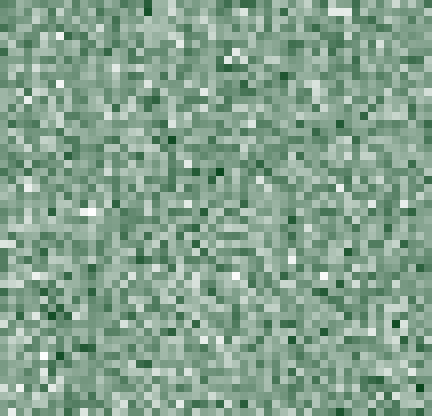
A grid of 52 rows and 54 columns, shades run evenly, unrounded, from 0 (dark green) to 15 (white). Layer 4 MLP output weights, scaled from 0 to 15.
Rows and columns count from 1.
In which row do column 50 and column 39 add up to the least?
51
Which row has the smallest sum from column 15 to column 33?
1
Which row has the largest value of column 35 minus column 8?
39
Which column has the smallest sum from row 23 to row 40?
52
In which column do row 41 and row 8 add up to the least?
50
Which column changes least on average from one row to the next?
35
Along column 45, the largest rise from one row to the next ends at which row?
36
